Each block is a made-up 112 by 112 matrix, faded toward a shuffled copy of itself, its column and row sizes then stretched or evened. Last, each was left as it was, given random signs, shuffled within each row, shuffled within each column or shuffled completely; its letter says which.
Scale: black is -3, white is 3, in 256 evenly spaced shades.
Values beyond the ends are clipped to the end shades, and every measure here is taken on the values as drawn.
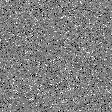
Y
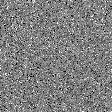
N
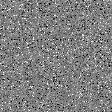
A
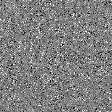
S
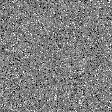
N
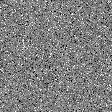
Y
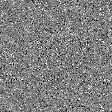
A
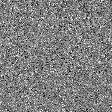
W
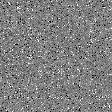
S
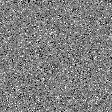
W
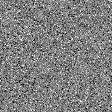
N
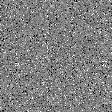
N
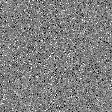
N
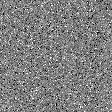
Y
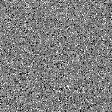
S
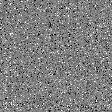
A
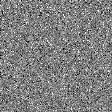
A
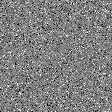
Y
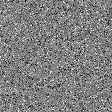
Y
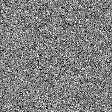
N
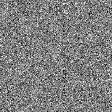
S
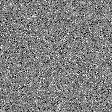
W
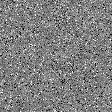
N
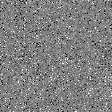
S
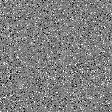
S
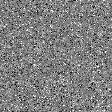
A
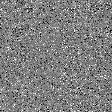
A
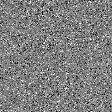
A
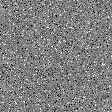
Y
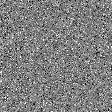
N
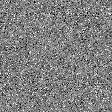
W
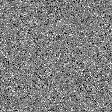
W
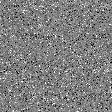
W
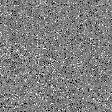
S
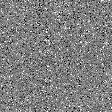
N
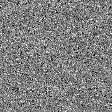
W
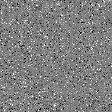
S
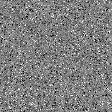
A
